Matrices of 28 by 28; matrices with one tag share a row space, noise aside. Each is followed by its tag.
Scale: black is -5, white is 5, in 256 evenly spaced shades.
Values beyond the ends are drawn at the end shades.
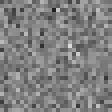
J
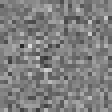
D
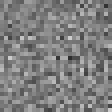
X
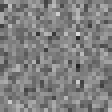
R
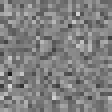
R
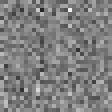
J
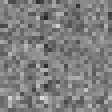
D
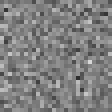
R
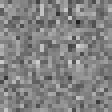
J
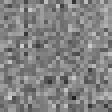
X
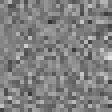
X
